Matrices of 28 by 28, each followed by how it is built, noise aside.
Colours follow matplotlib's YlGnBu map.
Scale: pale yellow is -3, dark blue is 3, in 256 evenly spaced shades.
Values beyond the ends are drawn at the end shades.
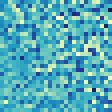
upper triangular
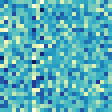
uneven columns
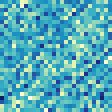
Hankel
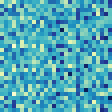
repeating rows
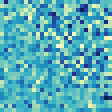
upper triangular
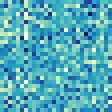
low rank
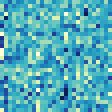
uneven columns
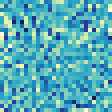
low rank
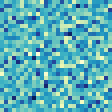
repeating rows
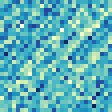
Hankel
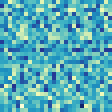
repeating columns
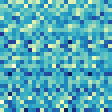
repeating columns
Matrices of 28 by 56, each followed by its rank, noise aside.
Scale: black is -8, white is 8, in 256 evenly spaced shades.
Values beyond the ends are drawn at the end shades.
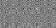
four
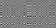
one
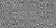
three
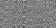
three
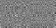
four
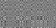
two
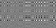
one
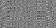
four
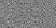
four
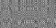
four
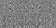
four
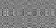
two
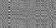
two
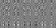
two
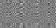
two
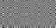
one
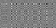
one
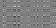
one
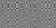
one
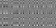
one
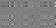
one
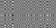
one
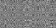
four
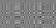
one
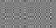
one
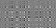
one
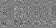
four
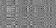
two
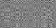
three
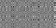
two
